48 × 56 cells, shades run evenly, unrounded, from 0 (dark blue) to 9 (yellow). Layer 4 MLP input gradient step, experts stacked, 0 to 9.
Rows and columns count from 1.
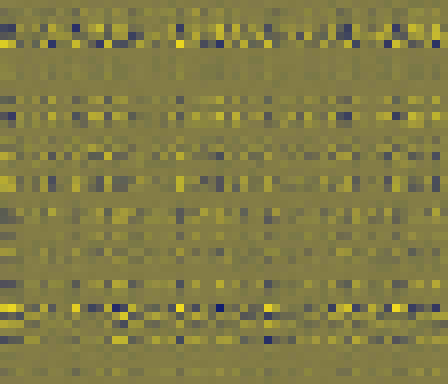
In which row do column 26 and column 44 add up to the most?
39
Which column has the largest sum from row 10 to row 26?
23
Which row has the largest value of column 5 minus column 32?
40
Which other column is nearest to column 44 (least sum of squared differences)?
2
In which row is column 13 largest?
4
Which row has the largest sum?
15
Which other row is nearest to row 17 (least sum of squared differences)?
12
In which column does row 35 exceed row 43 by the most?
34
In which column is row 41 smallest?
16
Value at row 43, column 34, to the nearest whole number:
1
